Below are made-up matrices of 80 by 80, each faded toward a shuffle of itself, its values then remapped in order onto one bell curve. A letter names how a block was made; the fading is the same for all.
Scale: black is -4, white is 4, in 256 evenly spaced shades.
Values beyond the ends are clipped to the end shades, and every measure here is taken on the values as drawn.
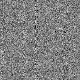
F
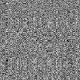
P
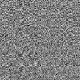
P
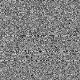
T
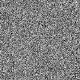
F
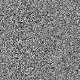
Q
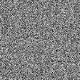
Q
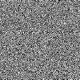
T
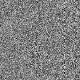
F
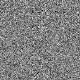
Q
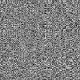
P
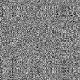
P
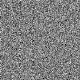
F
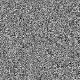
Q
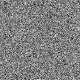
Q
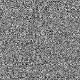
T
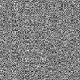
P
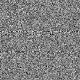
T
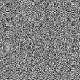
P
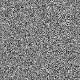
Q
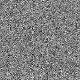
Q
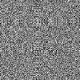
P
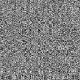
P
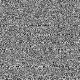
T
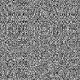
P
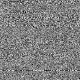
T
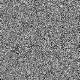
Q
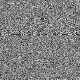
T
